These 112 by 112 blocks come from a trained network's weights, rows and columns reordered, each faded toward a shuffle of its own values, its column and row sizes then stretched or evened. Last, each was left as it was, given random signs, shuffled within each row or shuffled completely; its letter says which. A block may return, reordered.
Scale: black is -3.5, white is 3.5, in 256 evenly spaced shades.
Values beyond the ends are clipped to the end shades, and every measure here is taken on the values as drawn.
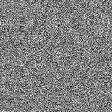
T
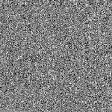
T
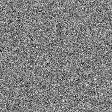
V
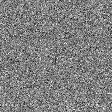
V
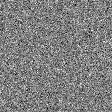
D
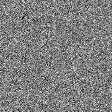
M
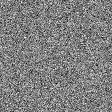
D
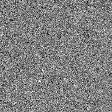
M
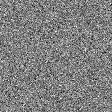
D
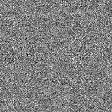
T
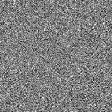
T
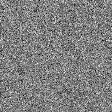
V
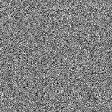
T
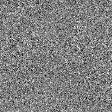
M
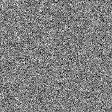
M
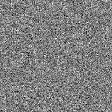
T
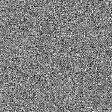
M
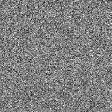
T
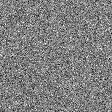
D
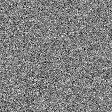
D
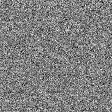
V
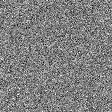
D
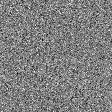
D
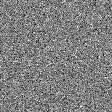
D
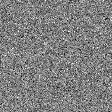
V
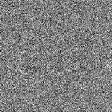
T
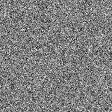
V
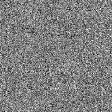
T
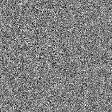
M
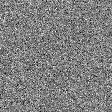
D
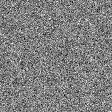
D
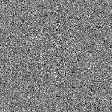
T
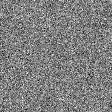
V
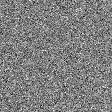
D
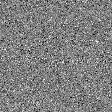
V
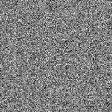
T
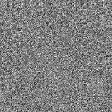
T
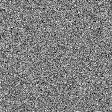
V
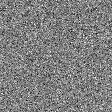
D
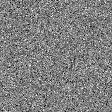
D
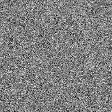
M
